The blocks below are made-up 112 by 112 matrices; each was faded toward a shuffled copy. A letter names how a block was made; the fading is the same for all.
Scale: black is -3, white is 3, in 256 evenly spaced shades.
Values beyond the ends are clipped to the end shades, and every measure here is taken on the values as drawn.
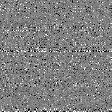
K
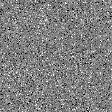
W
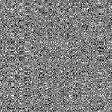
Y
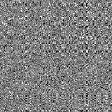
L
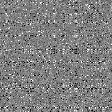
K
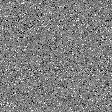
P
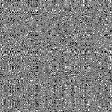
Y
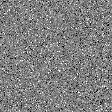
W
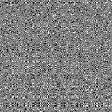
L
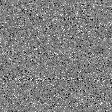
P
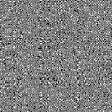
Y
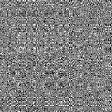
L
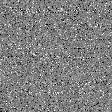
P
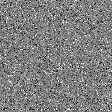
P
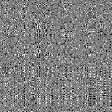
Y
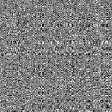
L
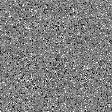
W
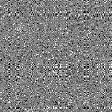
L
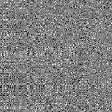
Y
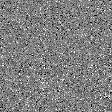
W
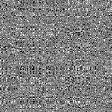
L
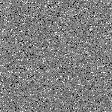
P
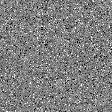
W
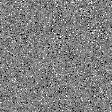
W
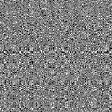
L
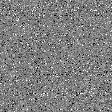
P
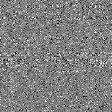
K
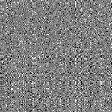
Y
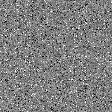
W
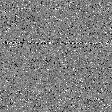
P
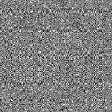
L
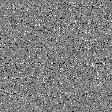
P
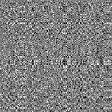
L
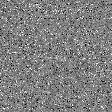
P
